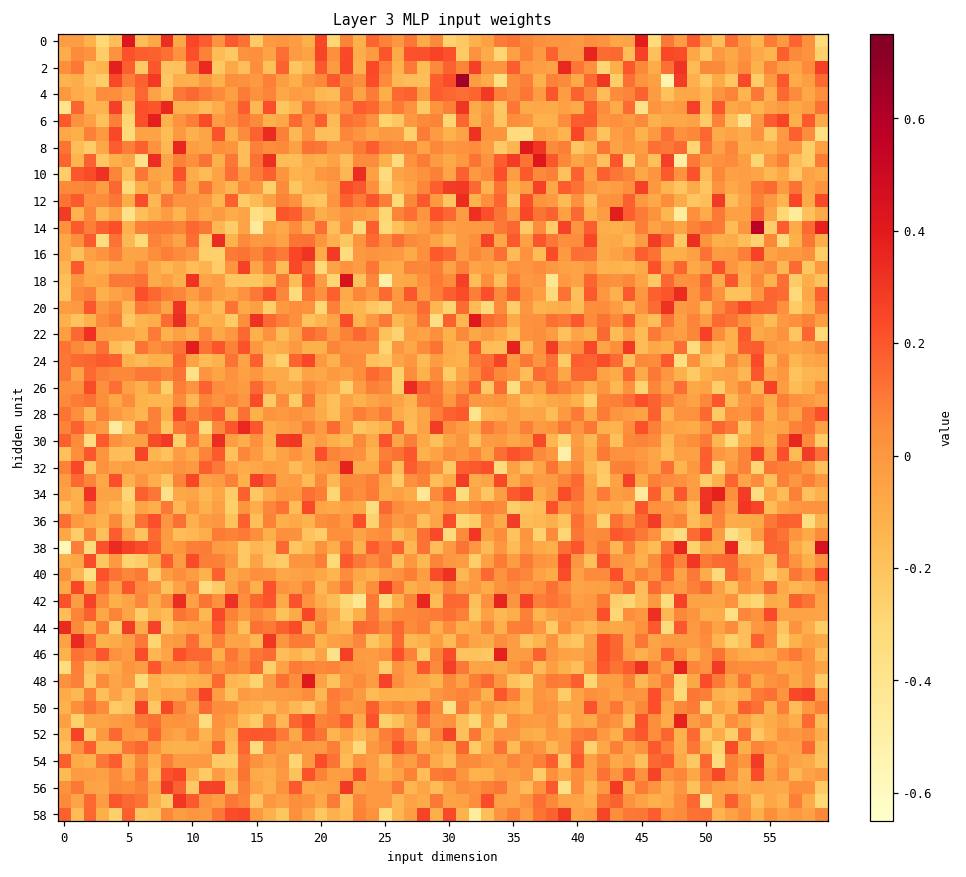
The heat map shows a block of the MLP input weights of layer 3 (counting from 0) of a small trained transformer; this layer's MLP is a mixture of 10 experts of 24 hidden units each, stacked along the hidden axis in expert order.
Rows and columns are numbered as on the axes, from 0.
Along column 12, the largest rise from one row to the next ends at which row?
15
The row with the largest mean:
19
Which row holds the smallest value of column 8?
34
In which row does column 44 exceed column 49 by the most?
23
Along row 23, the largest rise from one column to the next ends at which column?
35
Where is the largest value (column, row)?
31, 3
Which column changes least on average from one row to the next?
40
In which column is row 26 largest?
27
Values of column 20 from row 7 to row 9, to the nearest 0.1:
-0.2 0.1 -0.1
